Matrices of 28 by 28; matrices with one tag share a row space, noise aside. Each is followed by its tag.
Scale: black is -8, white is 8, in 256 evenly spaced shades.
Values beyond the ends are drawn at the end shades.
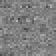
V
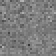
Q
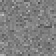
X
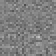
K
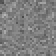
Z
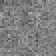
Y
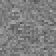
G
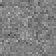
Y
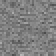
G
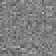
Q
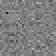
K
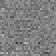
X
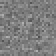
Y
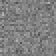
X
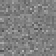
Y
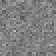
Q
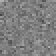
Z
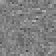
G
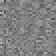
Z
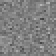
Z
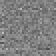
X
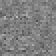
V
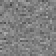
V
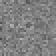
V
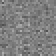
X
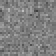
Y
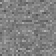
V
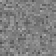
V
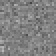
Y
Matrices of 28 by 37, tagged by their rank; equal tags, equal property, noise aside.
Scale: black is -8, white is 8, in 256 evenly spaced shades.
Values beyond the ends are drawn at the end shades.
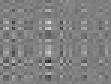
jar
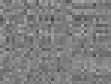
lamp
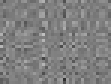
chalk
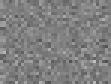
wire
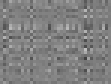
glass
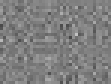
lamp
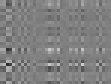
jar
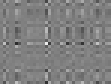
jar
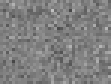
wire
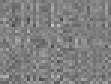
lamp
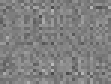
lamp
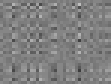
jar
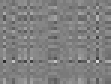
jar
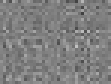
chalk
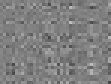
chalk
